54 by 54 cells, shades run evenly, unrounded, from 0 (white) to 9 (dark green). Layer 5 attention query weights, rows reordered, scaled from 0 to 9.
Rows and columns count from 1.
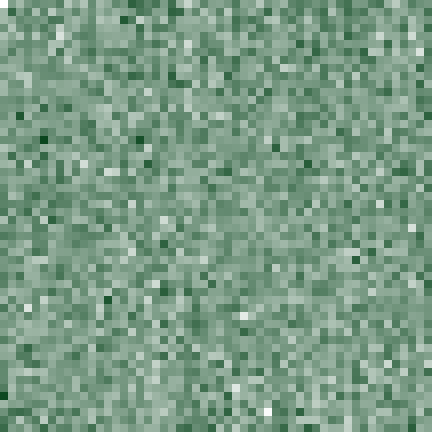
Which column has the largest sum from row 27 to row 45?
54
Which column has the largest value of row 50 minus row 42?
1
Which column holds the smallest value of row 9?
36
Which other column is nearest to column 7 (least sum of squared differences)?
26
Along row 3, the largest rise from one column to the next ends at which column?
16
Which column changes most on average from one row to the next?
45
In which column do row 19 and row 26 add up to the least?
19
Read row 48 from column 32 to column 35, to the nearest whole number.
3 3 5 5
